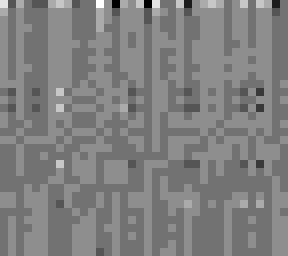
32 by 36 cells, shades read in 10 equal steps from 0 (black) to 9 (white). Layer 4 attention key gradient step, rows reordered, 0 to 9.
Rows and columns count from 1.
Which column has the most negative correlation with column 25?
11
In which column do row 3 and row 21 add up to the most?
8
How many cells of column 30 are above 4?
16
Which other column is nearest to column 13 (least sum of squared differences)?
1
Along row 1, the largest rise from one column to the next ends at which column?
20
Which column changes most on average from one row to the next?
33
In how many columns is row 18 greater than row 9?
8
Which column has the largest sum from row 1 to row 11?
13
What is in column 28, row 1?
6
